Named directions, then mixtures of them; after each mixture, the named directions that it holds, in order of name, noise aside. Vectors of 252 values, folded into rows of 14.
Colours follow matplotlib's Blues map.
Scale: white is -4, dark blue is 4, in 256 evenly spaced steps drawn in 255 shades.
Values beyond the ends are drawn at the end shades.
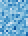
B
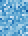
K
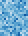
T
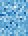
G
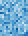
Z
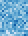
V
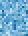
B, K, V.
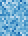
G, K, T.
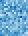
G, K, V.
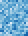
B, V, Z.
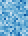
T.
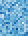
Z.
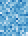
B, T, Z.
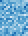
K, T, V.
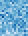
V, Z.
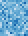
T, V, Z.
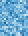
T.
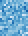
K.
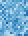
T, V, Z.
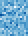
G.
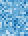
T, V.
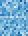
G, K, T.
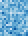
B, T, Z.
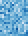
Z.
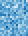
G, K, Z.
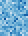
T.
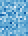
G.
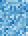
B, K.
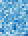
B, V.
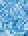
V, Z.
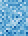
B, K, V.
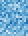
B, G, V.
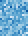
K.
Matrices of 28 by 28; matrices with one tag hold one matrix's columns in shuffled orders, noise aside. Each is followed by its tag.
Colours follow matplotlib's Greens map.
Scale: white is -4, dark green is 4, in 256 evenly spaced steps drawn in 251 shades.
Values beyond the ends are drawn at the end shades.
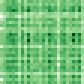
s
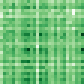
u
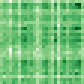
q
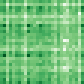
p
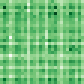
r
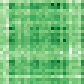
q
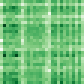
p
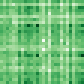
p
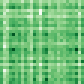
u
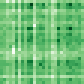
q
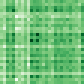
s
